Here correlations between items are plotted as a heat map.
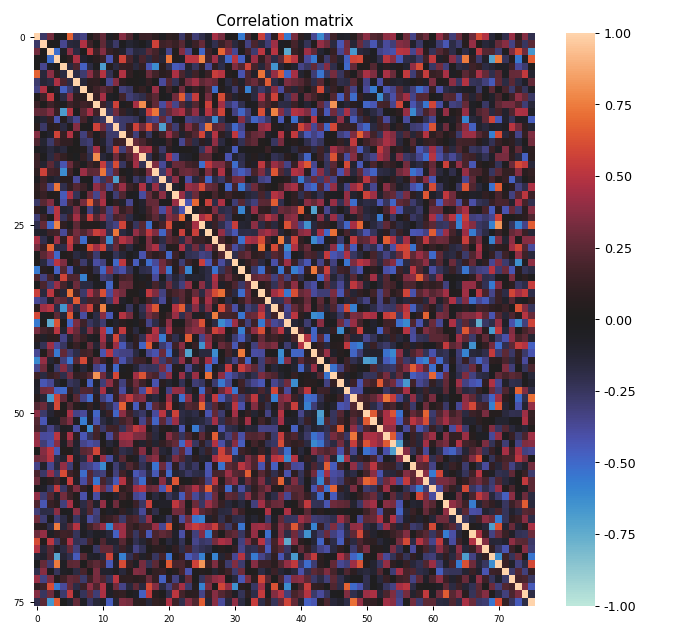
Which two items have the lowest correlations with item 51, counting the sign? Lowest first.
43, 7
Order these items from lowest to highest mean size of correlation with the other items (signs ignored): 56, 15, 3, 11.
15, 11, 56, 3
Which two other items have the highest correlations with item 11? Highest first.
69, 42
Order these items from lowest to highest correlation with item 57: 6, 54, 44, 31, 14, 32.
6, 54, 14, 32, 31, 44
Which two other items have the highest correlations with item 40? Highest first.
23, 12
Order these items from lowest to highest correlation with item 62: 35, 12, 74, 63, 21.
35, 12, 63, 21, 74
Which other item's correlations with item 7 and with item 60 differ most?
53
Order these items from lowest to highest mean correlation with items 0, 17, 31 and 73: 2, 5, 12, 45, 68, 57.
57, 68, 45, 12, 5, 2
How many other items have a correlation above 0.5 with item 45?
5
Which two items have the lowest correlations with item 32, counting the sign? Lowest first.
7, 43
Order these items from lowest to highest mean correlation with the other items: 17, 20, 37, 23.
23, 20, 17, 37
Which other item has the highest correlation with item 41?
17
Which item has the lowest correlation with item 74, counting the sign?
16
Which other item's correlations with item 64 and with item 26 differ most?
24
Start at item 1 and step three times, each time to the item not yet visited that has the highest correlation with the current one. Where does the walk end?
36
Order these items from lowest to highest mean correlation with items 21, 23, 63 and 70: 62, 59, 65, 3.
62, 59, 65, 3
